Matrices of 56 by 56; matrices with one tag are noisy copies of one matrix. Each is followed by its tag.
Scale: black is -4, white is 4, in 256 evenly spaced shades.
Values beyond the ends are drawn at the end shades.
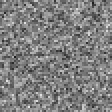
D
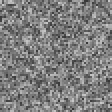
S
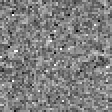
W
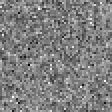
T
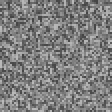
T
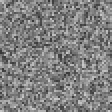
T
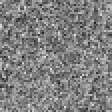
T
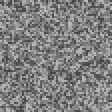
W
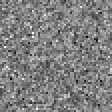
D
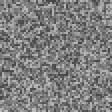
T
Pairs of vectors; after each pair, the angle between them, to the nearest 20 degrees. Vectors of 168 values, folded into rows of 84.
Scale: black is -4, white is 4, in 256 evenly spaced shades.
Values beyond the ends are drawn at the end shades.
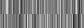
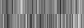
140 degrees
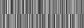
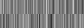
60 degrees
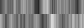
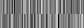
80 degrees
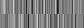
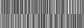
80 degrees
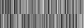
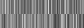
140 degrees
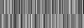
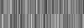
40 degrees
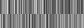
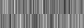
60 degrees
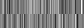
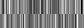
160 degrees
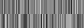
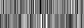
140 degrees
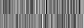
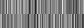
100 degrees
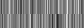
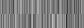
140 degrees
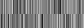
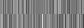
140 degrees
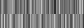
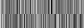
100 degrees
